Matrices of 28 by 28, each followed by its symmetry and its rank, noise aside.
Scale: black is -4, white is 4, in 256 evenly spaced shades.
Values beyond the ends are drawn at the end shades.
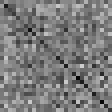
symmetric, rank five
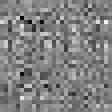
no symmetry, rank six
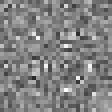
symmetric, rank six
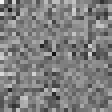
symmetric, rank six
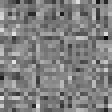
antisymmetric, rank four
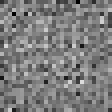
symmetric, rank five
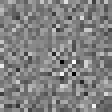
symmetric, rank six
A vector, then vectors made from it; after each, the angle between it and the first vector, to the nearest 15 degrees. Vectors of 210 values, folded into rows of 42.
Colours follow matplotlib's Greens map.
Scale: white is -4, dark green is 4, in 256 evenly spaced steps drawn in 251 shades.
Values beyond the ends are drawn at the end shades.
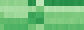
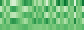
75 degrees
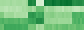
15 degrees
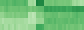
135 degrees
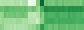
120 degrees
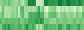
30 degrees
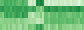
165 degrees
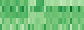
135 degrees
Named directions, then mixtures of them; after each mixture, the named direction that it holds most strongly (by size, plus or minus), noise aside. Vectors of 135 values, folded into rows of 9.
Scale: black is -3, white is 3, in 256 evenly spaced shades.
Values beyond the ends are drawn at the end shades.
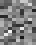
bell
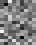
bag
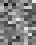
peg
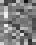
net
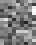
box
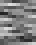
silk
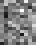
net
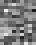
silk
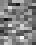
silk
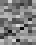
bell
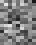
bag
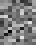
bell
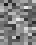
peg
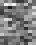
silk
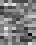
silk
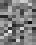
bell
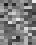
peg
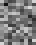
net
